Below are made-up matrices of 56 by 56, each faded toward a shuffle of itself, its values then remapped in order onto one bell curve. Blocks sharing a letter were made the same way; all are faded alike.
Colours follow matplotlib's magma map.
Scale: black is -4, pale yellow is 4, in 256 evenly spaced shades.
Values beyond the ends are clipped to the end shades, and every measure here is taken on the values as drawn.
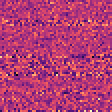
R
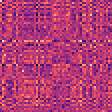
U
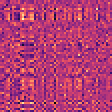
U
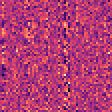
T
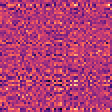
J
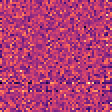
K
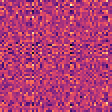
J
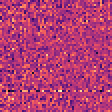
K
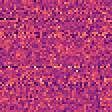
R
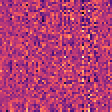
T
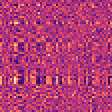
J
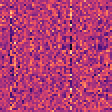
T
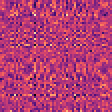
J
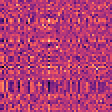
U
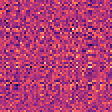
J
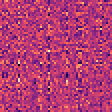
T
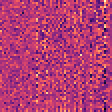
T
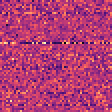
R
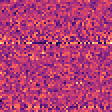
R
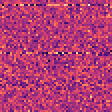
R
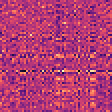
J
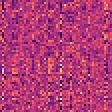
T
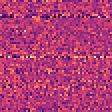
R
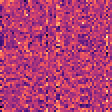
T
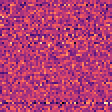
R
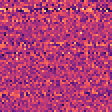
R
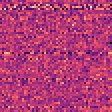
R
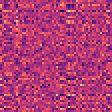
J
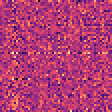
K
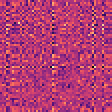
U
